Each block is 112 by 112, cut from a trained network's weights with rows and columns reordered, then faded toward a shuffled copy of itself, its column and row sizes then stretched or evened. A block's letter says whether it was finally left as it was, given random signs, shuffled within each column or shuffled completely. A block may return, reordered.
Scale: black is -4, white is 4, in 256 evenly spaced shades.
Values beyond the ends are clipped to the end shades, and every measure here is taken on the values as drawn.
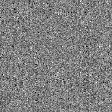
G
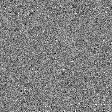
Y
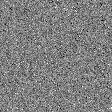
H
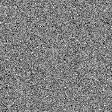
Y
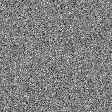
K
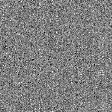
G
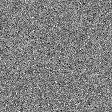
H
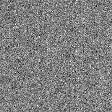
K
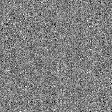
G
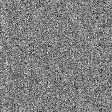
K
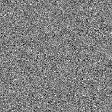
G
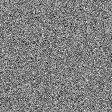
H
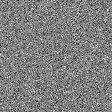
K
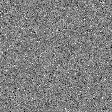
H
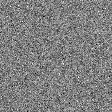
K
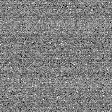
G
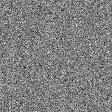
H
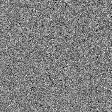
K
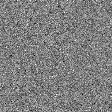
Y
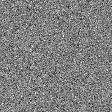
K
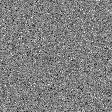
H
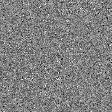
Y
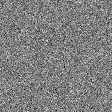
H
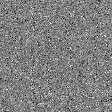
K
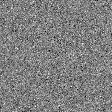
K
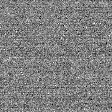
G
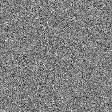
K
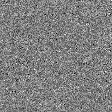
Y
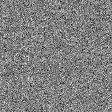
K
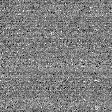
G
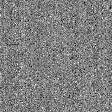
K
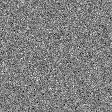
H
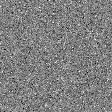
H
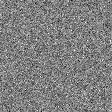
H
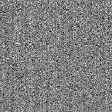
G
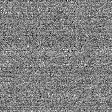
G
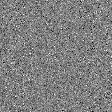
K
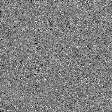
Y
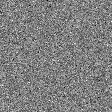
H
